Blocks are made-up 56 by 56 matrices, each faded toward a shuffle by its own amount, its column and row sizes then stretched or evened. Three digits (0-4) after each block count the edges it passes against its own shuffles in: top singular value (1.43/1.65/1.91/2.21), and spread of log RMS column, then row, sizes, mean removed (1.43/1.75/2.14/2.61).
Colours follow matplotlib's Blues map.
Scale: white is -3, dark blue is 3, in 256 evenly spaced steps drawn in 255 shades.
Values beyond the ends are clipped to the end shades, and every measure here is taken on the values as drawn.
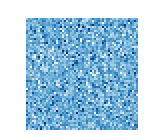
0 1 0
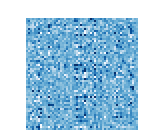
2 4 2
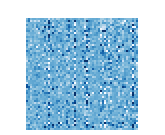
3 4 2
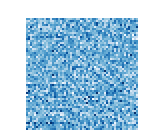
1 0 1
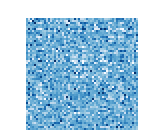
3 0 2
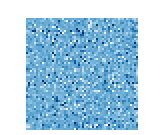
1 1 1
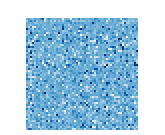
0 1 0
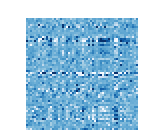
4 2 4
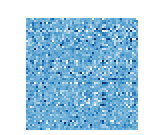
3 0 4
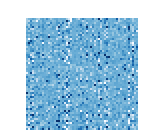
1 4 0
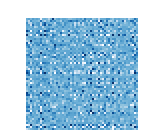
4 3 4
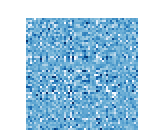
4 3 3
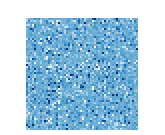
0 2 0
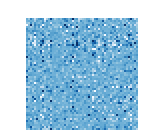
1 3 3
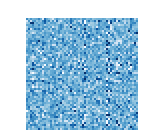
2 3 1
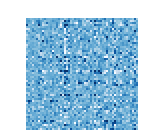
3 4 3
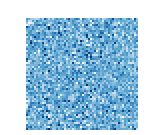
1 2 1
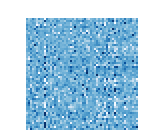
3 3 0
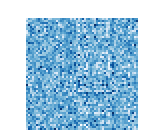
2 3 1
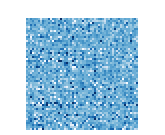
0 2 3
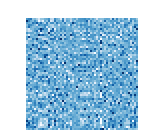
3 1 0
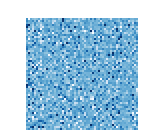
1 2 0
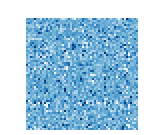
0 2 2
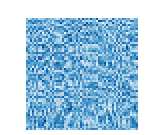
4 1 0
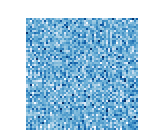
3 0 1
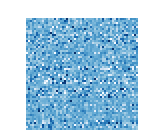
1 1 4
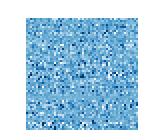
0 2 4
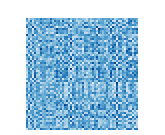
4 4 2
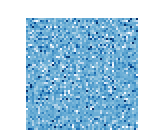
1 0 1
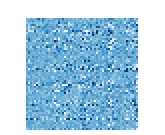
0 3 4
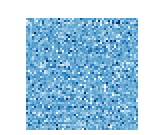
1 0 1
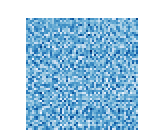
3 0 2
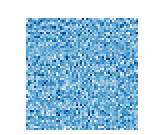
3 0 2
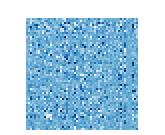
0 4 3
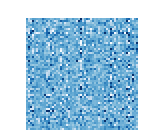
1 4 2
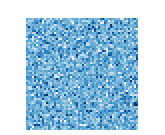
0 0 1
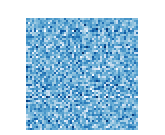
3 0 3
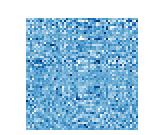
4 0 4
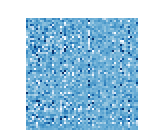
1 4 3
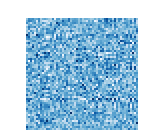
3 0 2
